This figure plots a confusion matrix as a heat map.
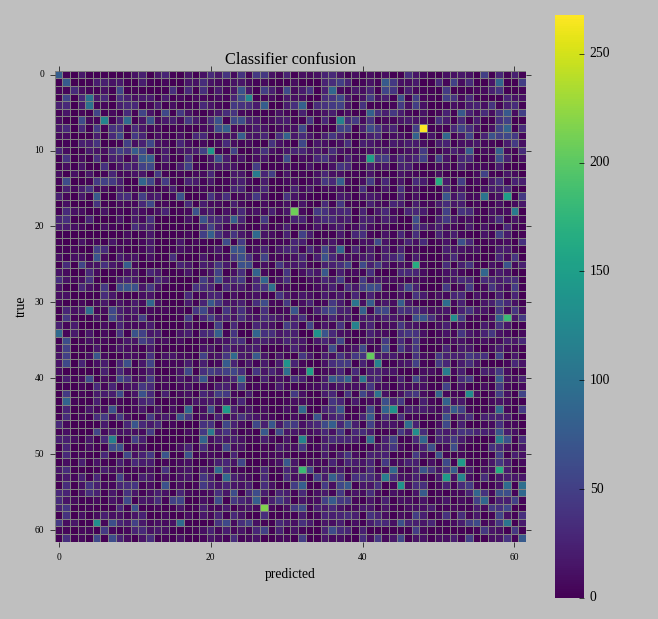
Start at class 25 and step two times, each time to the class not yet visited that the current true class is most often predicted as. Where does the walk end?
20
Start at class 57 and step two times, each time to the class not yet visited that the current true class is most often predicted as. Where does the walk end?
21
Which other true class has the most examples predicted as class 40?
31
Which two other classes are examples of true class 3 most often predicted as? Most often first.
25, 4
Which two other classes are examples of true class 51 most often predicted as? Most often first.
53, 30
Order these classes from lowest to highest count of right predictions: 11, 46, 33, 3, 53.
3, 33, 11, 46, 53
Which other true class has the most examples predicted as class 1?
43
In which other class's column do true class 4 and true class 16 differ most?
59
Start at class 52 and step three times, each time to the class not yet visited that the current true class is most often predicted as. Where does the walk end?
5
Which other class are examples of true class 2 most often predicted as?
36
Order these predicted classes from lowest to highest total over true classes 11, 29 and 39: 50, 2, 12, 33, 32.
2, 32, 50, 12, 33
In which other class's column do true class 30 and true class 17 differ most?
39
